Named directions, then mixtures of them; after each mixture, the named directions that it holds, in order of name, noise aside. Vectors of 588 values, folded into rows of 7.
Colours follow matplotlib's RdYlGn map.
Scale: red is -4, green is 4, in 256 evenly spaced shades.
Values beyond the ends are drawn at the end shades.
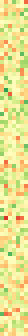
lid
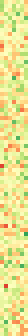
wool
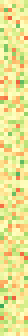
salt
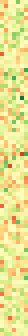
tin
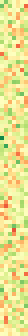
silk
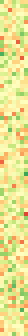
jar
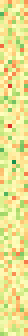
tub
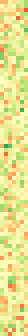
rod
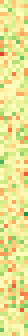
jar.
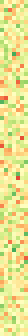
jar, salt.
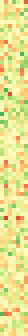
lid.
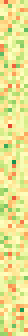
rod, tub.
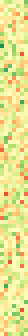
lid, tub, wool.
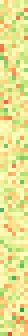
rod, wool.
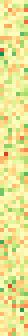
jar, rod.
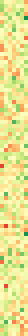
wool.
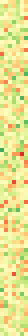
silk, tin, tub.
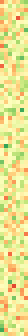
jar, rod.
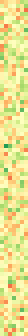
rod.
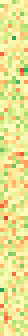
lid, silk, tin.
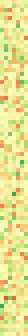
salt.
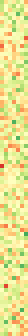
wool.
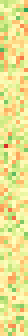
rod.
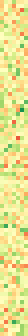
lid, wool.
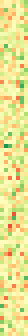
rod, salt.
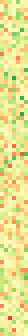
tin.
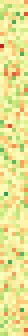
tub, wool.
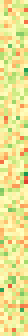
jar, rod, tin.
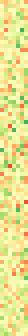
tin, tub.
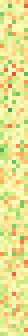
silk, tub.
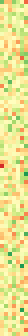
jar, lid, wool.
